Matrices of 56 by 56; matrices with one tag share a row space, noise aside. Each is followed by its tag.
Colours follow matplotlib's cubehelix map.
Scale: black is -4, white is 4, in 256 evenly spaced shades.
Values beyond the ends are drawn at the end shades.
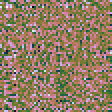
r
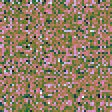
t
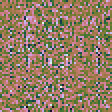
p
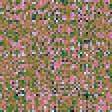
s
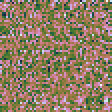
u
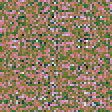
s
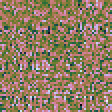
u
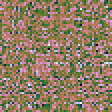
u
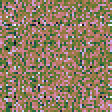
r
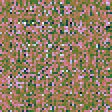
p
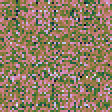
s
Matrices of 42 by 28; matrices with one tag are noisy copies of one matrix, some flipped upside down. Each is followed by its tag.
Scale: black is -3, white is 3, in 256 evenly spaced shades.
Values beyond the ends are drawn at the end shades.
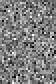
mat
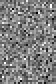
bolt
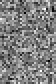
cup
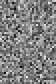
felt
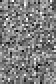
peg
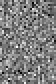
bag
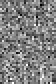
peg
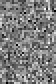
cup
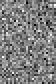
bolt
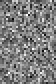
mat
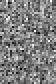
peg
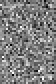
bolt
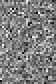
bolt
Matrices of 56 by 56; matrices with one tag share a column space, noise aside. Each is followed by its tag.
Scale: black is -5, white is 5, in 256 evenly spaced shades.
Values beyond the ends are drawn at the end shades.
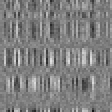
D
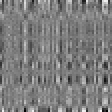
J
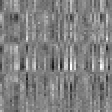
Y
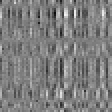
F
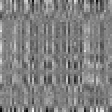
J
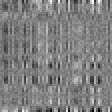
J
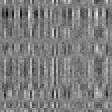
F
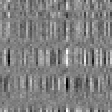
D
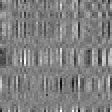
D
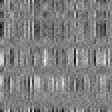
D
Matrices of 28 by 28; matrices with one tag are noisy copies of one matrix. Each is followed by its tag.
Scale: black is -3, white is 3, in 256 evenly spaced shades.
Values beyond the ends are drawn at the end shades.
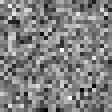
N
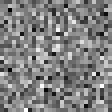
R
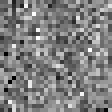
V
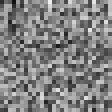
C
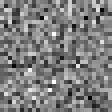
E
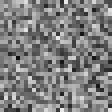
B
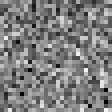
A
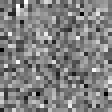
V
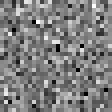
C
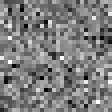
R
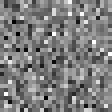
E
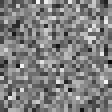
C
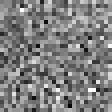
C
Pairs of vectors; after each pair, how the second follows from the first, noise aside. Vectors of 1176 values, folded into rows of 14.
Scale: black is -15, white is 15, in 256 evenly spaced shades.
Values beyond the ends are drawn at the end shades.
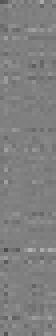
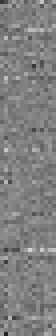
scaled up.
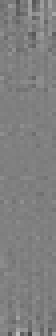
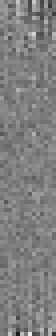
negated, scaled up.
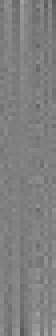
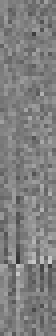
wrapped around, scaled up.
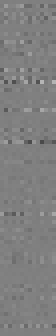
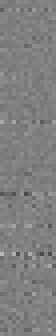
reversed.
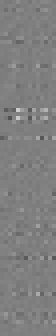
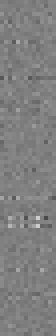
reversed.
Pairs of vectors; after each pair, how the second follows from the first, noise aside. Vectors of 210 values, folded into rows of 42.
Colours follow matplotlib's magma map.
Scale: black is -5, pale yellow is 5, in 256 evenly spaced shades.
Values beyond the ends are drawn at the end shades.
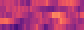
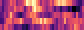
wrapped around, scaled up.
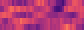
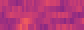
reversed, negated, shrunk.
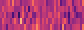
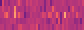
reversed, negated, partly zeroed.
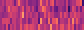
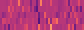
partly zeroed.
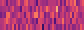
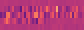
partly zeroed.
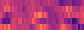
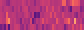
negated, partly zeroed.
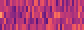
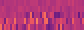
negated, partly zeroed.
